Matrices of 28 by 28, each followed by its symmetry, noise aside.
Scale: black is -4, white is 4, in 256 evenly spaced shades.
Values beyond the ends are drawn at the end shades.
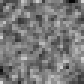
symmetric.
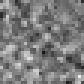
symmetric across the other diagonal.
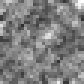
symmetric across the other diagonal.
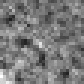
symmetric across the other diagonal.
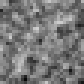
symmetric.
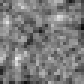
symmetric.
